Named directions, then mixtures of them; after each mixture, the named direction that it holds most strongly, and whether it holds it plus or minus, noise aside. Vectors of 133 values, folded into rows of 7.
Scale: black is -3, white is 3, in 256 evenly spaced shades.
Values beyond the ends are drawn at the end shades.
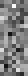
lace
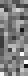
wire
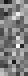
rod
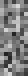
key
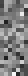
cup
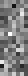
lace, minus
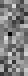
lace, plus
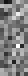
rod, plus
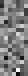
cup, plus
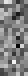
rod, minus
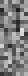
key, minus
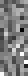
wire, plus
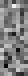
key, plus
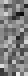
rod, minus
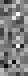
rod, plus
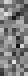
rod, minus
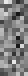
rod, minus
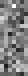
lace, plus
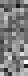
wire, plus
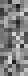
key, minus
